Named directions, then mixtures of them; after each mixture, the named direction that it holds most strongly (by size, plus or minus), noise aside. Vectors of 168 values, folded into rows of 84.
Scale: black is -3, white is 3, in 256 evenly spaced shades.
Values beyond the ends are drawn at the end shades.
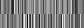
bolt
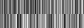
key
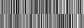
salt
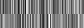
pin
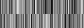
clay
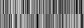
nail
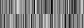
clay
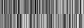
key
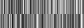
nail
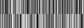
nail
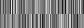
salt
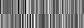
pin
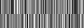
bolt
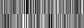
key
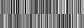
salt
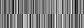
bolt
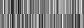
nail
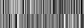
nail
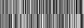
nail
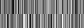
bolt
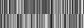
key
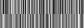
pin
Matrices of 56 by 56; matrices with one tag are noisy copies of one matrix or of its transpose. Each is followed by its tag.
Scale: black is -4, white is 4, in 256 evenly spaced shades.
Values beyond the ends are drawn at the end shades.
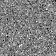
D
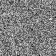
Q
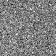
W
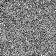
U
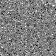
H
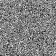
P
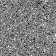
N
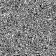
Q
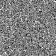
H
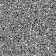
N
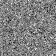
P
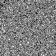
U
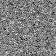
W
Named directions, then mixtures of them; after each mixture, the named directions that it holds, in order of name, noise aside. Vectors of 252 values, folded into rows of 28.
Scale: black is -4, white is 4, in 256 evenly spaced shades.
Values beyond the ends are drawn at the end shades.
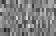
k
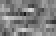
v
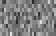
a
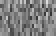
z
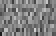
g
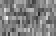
a, v, z.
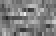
v.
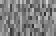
z.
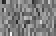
a, k.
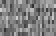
k, v, z.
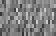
g, k.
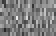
k.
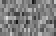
a, g, v.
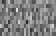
a, g, k.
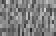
g, k, z.
